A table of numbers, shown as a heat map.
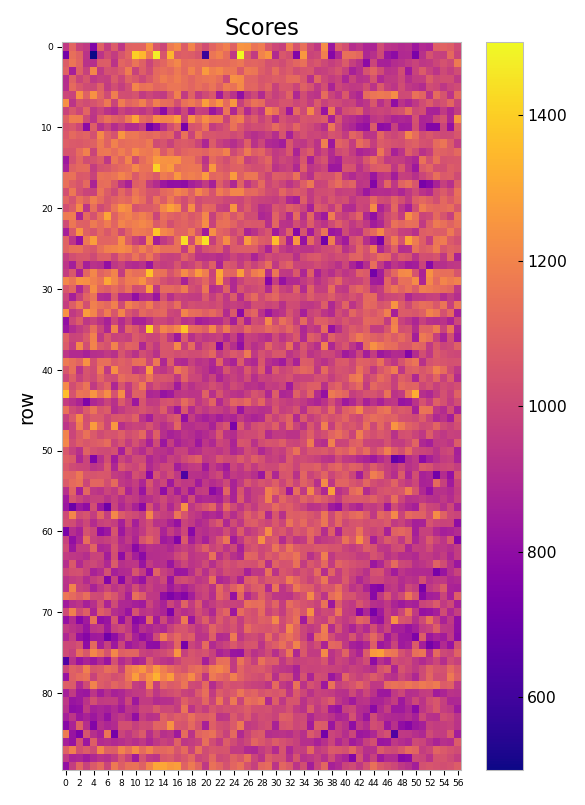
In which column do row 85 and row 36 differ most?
47
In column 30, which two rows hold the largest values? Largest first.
24, 71
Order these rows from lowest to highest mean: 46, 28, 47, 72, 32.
72, 46, 47, 32, 28
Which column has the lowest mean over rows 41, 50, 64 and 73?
56
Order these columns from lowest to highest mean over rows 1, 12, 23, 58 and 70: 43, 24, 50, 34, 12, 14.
24, 50, 43, 14, 34, 12
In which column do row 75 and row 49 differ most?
16
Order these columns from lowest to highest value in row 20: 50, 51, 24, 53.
50, 53, 51, 24
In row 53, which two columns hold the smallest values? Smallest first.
17, 53
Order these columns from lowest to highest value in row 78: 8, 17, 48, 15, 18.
48, 8, 17, 18, 15
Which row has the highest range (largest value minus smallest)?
1
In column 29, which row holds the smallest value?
29
